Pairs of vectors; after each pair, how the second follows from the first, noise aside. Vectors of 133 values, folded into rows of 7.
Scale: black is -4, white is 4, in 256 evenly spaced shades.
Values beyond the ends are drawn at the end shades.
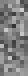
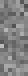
shrunk.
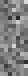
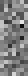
wrapped around, negated.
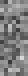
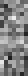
wrapped around.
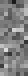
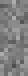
wrapped around, negated, shrunk.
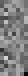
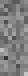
negated, shrunk.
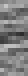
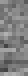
wrapped around, shrunk.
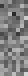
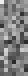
reversed.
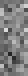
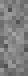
wrapped around, negated, shrunk.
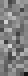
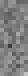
negated, shrunk.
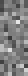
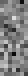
wrapped around, negated.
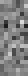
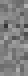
shrunk.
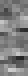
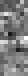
wrapped around, negated.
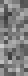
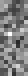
wrapped around.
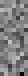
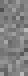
negated, shrunk.
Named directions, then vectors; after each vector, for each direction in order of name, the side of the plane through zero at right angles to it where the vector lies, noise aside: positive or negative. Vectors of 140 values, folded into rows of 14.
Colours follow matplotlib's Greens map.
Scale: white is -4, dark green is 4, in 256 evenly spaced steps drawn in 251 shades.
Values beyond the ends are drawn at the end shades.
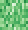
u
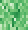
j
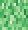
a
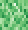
positive, negative, positive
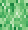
positive, negative, negative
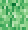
negative, negative, negative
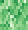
positive, positive, negative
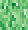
negative, negative, negative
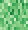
positive, positive, negative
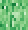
negative, negative, negative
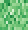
negative, negative, positive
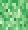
positive, negative, positive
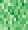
positive, positive, negative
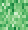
positive, negative, negative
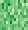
negative, negative, positive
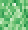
positive, negative, positive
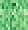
negative, negative, negative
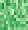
negative, negative, positive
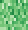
positive, positive, negative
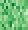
negative, negative, negative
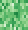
negative, positive, positive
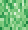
positive, negative, positive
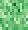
negative, positive, negative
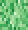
positive, negative, negative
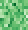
negative, positive, negative
